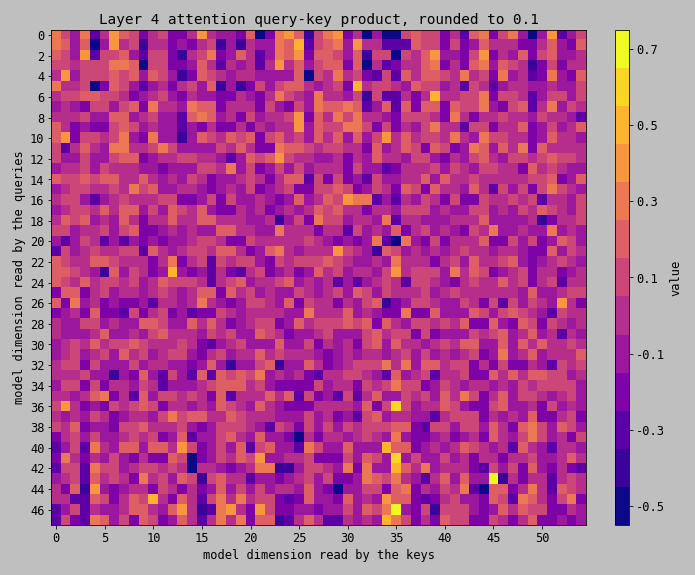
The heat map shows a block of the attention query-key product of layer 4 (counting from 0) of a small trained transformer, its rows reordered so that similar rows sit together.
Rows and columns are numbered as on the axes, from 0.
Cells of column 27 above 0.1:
9
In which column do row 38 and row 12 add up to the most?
23
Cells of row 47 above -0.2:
36
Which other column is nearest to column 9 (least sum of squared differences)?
40
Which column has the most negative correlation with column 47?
34
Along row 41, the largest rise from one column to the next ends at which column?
35
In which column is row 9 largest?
25
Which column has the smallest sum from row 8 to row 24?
13
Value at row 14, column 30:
-0.2
